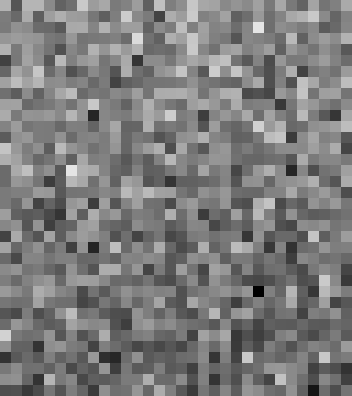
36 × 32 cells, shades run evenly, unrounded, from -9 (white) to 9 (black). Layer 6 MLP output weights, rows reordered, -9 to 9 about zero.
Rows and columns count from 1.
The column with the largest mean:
22
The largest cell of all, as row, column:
27, 24
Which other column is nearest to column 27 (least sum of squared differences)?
12
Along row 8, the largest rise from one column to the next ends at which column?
25
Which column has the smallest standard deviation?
21
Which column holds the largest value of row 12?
19
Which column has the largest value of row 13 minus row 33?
23
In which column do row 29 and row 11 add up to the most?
9
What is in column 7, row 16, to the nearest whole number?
-7
